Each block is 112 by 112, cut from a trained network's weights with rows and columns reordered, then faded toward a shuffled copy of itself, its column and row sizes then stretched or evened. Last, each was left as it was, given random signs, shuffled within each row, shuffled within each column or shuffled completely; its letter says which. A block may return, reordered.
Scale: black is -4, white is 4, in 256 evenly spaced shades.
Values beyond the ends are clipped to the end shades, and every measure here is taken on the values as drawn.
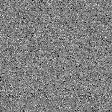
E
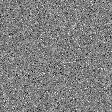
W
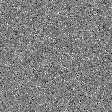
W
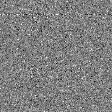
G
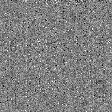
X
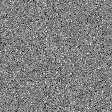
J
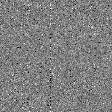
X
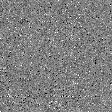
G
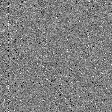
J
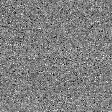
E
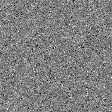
J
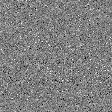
E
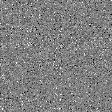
G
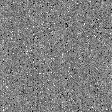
J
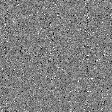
G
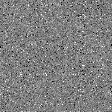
G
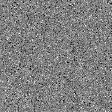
J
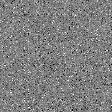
G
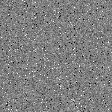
J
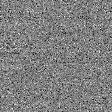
E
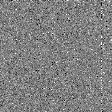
G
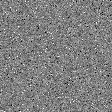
W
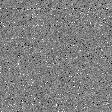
E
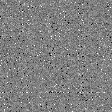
G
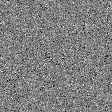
W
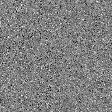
J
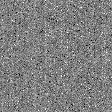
J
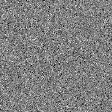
J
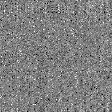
X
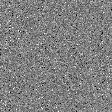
J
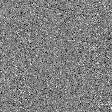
J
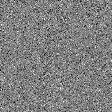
J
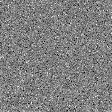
J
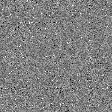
G
